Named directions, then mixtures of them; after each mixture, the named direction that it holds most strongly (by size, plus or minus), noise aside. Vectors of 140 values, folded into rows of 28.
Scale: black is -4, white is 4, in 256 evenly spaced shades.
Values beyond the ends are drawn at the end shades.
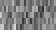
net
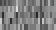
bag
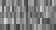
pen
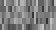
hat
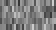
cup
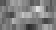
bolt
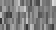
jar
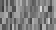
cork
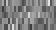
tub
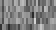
hat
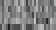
hat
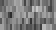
bolt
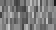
jar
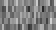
hat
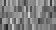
tub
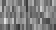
pen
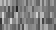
bag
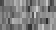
hat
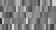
jar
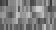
bolt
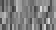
cork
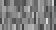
hat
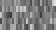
jar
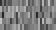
bag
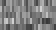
pen
